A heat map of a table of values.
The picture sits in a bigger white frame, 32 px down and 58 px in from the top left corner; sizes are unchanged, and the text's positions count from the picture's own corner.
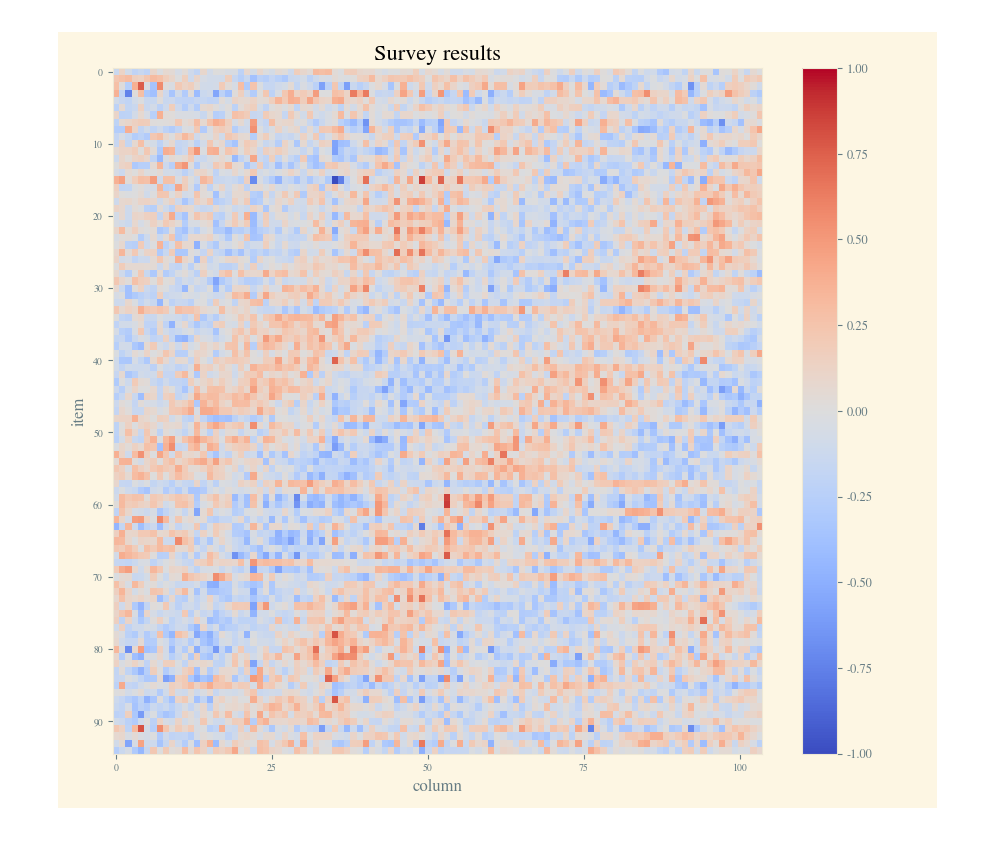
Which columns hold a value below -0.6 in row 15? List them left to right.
22, 35, 36
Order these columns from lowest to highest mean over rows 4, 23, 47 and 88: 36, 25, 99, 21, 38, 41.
99, 41, 38, 36, 21, 25
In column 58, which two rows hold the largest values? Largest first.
60, 59
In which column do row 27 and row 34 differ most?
42
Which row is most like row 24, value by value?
26
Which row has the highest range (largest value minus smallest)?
15
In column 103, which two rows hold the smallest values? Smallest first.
46, 28
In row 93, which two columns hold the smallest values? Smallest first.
2, 60
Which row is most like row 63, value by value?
8
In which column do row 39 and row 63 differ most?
49
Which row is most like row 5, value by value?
86
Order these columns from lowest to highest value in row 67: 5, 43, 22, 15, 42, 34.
34, 22, 5, 15, 43, 42
